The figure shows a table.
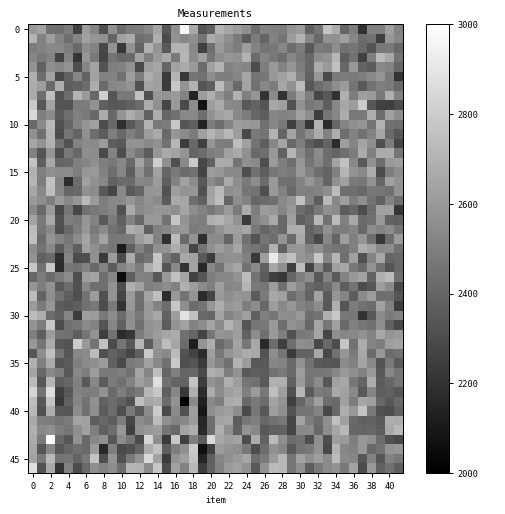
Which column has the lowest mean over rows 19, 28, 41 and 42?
19
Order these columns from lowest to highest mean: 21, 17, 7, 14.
17, 7, 21, 14
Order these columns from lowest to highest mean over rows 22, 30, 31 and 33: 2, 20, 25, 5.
25, 5, 20, 2
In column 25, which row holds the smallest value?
24
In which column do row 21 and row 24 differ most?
27
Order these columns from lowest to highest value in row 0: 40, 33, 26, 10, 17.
10, 26, 40, 33, 17
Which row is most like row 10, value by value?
34
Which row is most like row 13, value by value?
23
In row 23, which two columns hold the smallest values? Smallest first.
10, 18
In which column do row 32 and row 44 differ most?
18
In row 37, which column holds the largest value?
14
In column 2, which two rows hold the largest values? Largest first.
43, 38
